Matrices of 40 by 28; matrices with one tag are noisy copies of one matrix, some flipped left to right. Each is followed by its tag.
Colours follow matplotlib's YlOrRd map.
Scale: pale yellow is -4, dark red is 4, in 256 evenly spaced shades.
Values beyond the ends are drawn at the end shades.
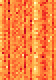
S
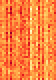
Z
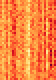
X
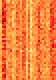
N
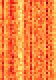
S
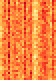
S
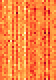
Z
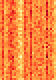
S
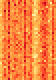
S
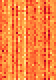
Z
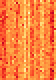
N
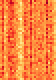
S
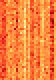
N
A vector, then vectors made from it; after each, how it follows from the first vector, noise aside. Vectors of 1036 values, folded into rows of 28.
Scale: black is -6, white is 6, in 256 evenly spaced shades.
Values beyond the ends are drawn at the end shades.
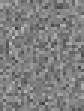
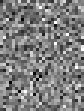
wrapped around, negated, scaled up.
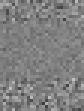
partly zeroed.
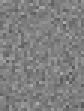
reversed, negated, shrunk.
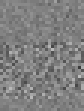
partly zeroed.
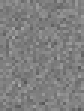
shrunk.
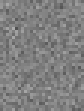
shrunk.
